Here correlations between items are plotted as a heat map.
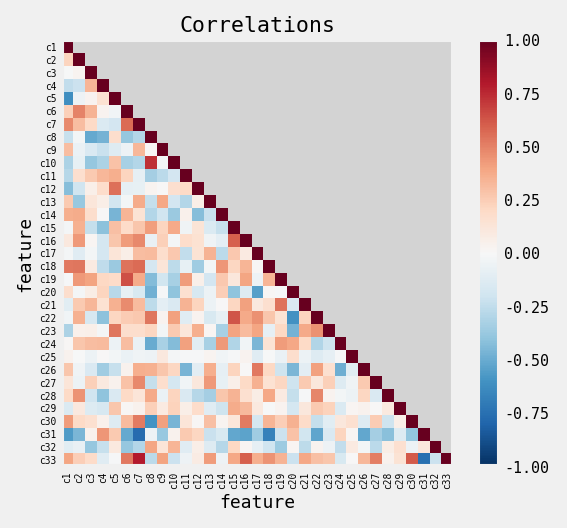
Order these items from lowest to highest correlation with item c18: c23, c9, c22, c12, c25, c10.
c12, c10, c23, c25, c9, c22
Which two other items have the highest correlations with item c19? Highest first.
c6, c21
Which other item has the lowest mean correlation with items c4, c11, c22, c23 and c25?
c1
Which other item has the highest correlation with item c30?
c33
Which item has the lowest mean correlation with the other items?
c31
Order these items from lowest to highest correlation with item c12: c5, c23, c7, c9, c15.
c7, c9, c15, c23, c5
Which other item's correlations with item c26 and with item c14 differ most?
c24
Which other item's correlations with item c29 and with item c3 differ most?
c8
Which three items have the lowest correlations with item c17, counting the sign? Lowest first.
c20, c24, c31
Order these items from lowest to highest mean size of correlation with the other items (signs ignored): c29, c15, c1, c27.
c29, c27, c1, c15
